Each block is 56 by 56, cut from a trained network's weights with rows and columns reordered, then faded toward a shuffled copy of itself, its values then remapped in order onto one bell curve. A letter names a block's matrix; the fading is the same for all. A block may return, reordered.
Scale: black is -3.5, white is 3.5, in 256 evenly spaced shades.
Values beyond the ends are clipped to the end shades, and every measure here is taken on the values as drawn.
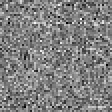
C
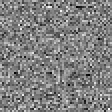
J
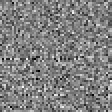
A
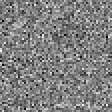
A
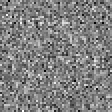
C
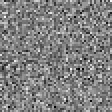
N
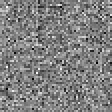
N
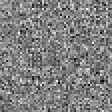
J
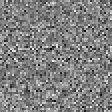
A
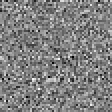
A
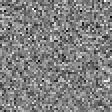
A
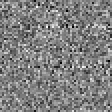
A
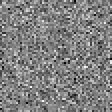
N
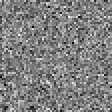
C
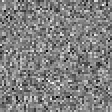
A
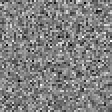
A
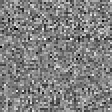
C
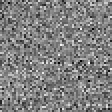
J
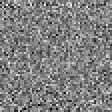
A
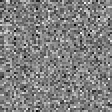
N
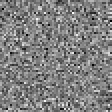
J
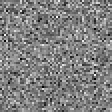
N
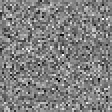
N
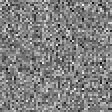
N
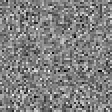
J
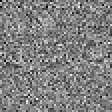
A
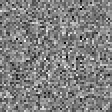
N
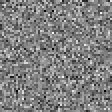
A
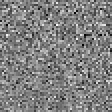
A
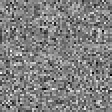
J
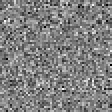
A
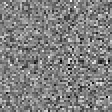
J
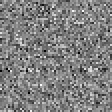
C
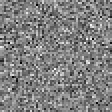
N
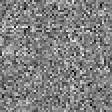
J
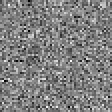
A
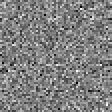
J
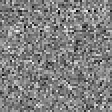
C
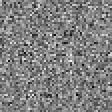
C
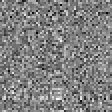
J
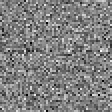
A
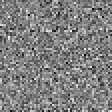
A
